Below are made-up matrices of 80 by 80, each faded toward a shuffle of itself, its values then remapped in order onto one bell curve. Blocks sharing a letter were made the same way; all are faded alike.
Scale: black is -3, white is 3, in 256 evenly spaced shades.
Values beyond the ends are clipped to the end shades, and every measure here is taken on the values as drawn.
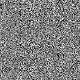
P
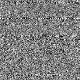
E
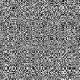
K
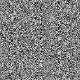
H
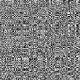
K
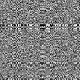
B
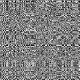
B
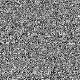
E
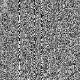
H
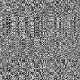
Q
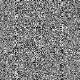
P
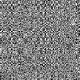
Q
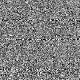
E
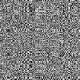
K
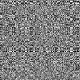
B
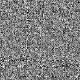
P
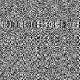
Q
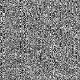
H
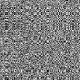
Q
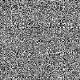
P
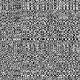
B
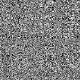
P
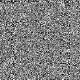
P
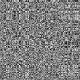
Q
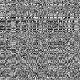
B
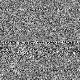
E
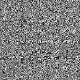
P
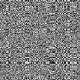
B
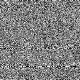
E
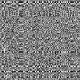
B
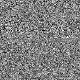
E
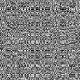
B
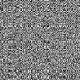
Q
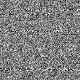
E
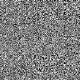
P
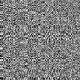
Q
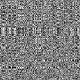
K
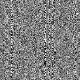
H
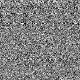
E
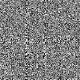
P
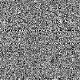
P
